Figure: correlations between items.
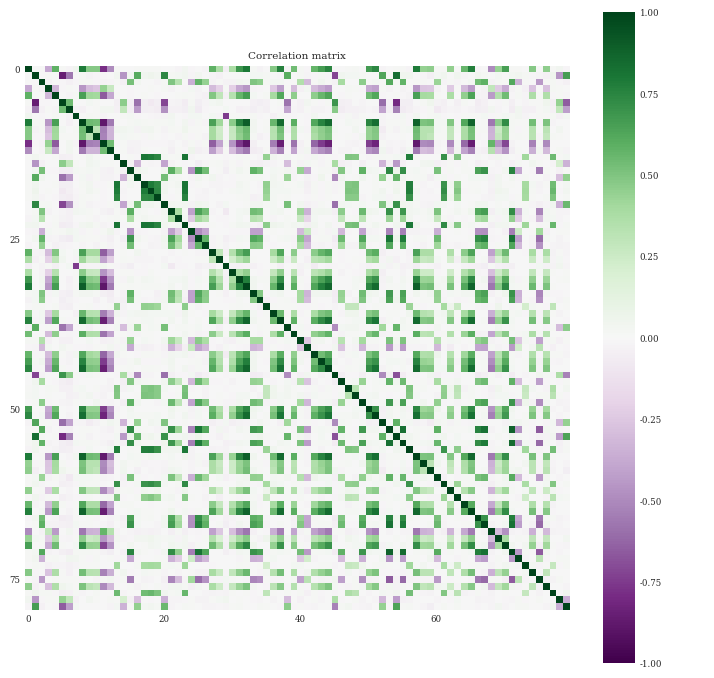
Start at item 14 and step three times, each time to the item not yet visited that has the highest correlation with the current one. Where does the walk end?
6
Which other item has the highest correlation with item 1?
54
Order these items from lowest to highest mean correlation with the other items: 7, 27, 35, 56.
7, 35, 56, 27
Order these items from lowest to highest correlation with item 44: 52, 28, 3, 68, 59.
68, 3, 52, 28, 59
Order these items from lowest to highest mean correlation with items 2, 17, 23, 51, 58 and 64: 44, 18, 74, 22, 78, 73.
78, 22, 73, 74, 18, 44
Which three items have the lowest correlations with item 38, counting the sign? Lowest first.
5, 45, 6
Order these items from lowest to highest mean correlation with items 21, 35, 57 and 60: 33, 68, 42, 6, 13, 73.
68, 6, 73, 13, 42, 33
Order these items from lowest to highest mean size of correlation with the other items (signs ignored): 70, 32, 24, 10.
24, 10, 70, 32
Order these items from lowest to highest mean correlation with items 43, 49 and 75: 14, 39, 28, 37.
14, 28, 39, 37
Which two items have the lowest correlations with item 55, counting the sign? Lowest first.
75, 24
